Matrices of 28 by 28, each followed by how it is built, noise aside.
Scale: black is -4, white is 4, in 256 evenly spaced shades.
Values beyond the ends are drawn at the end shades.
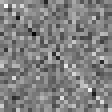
diagonal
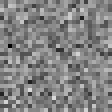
repeating columns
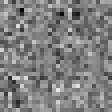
low rank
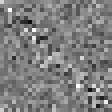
banded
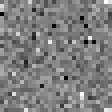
sparse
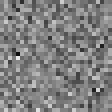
repeating rows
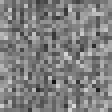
blocks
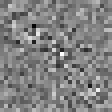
banded
